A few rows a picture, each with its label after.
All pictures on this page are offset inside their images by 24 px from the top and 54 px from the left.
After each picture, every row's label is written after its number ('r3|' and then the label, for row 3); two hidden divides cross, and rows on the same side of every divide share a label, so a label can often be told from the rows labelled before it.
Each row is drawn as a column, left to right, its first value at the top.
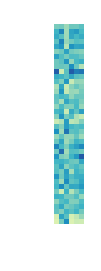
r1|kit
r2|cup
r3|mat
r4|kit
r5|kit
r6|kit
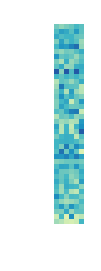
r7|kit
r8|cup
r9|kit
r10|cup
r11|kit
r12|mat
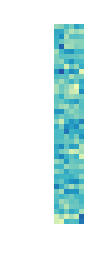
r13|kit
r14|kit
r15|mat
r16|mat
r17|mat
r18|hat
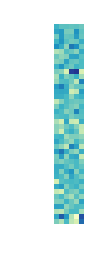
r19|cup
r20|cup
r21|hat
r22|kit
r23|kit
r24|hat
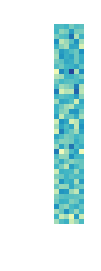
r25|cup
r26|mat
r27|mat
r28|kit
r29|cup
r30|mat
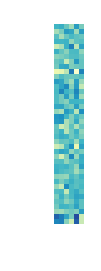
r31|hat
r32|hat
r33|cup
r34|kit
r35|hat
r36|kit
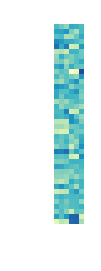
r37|cup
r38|cup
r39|cup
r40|hat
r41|hat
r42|kit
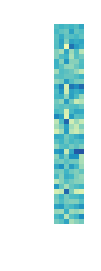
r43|cup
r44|cup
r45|mat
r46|cup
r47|cup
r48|cup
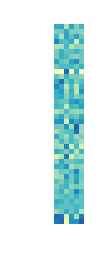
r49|hat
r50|hat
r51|kit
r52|hat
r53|mat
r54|hat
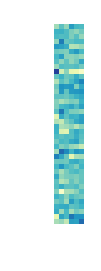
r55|kit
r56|cup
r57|cup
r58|hat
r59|hat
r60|hat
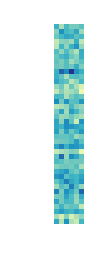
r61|mat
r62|kit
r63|mat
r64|kit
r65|kit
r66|mat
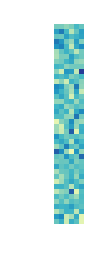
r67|cup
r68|cup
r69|kit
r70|mat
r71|cup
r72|kit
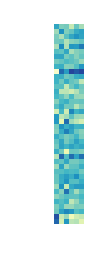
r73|hat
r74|kit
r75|mat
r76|kit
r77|kit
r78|kit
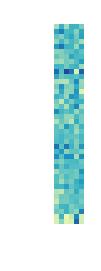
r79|kit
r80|cup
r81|kit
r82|kit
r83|hat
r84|kit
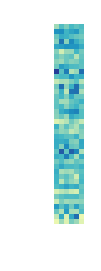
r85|kit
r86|cup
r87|kit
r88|cup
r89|cup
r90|kit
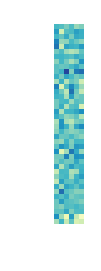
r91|cup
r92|mat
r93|kit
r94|cup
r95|kit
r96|kit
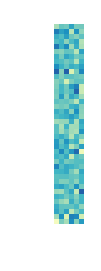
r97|kit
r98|cup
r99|kit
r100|hat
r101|cup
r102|mat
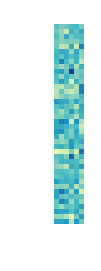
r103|mat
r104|mat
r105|mat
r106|kit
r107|mat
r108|cup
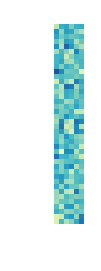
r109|kit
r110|mat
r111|cup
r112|cup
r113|mat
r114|hat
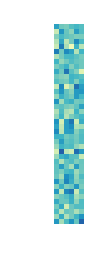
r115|mat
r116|cup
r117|mat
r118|mat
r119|cup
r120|hat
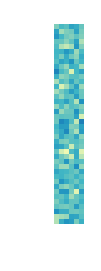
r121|kit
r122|mat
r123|mat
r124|hat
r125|cup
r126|mat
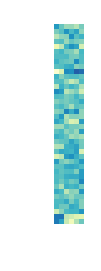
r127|hat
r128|hat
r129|kit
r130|kit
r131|kit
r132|mat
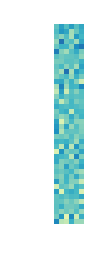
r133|mat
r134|cup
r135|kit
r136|hat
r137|kit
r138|cup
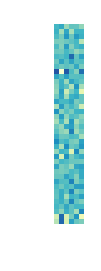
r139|kit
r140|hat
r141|kit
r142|mat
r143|cup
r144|kit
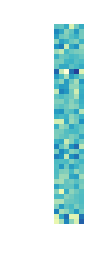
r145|kit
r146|cup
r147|hat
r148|kit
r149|kit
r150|hat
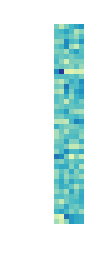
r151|kit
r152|kit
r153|cup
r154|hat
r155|hat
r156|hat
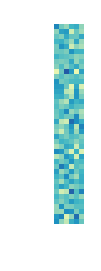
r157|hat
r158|cup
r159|kit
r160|mat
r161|hat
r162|mat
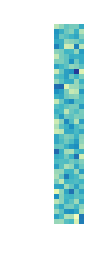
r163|cup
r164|cup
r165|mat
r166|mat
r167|kit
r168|hat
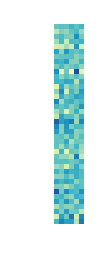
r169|mat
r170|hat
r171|mat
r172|hat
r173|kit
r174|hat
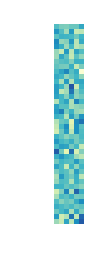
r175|cup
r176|kit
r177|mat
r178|cup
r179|mat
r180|hat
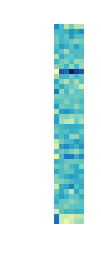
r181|hat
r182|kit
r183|kit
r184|kit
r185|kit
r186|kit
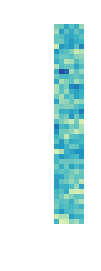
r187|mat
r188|kit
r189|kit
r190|cup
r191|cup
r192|cup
